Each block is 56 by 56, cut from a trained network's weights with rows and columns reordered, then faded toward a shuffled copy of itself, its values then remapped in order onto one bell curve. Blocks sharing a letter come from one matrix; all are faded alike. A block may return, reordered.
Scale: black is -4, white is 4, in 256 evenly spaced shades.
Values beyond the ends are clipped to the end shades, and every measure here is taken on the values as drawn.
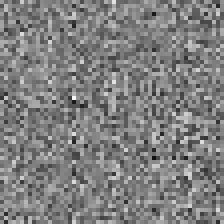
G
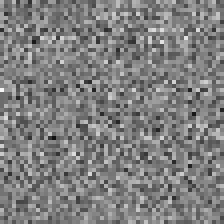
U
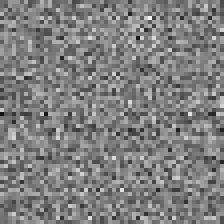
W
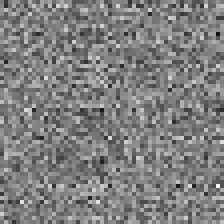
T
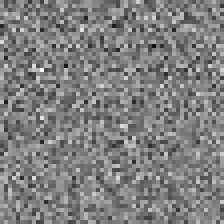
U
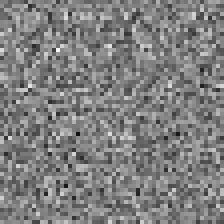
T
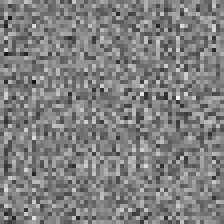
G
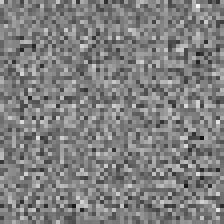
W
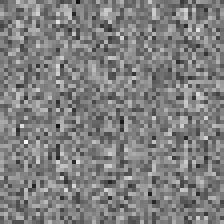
G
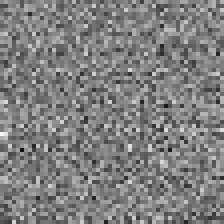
T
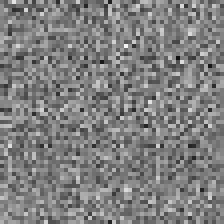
T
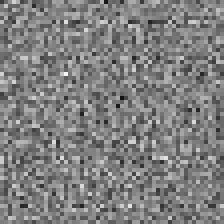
U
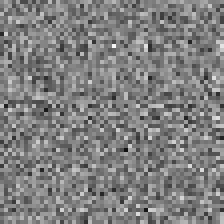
T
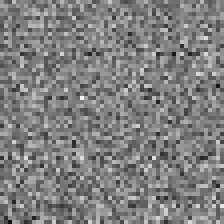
U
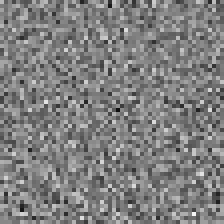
T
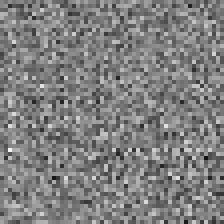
U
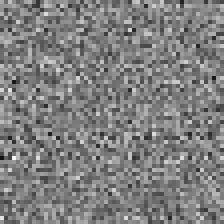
T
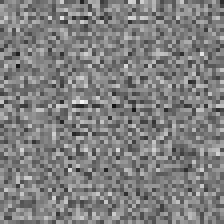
T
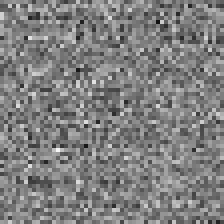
T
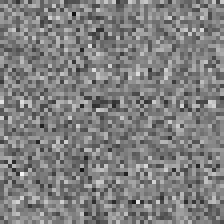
U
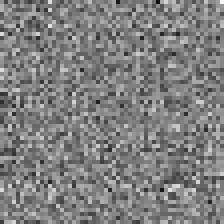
T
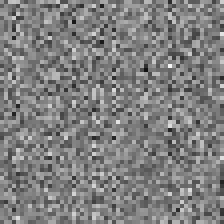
G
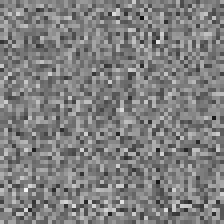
U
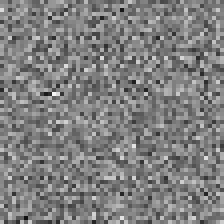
U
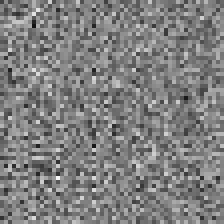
G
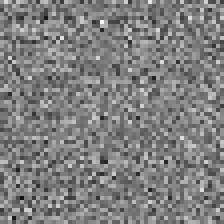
T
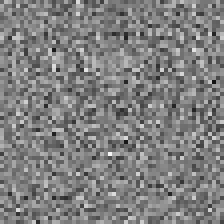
T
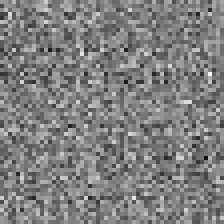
U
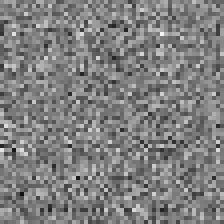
T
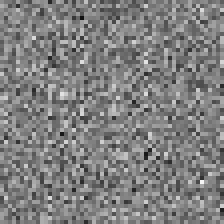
G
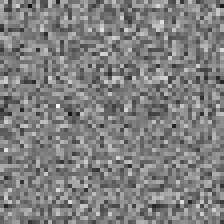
T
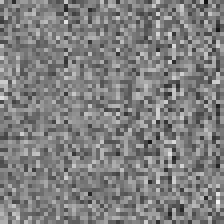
G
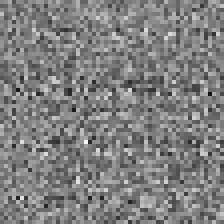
U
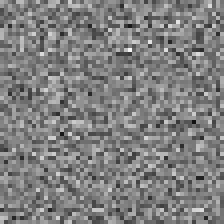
T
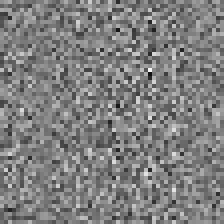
G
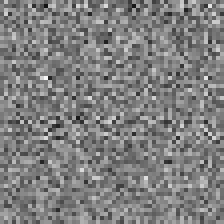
T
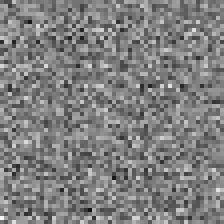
U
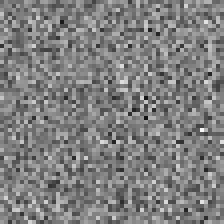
U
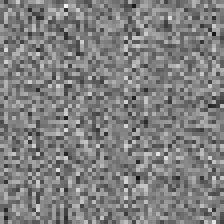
G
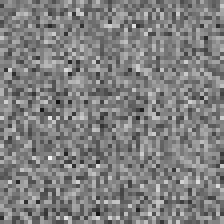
U
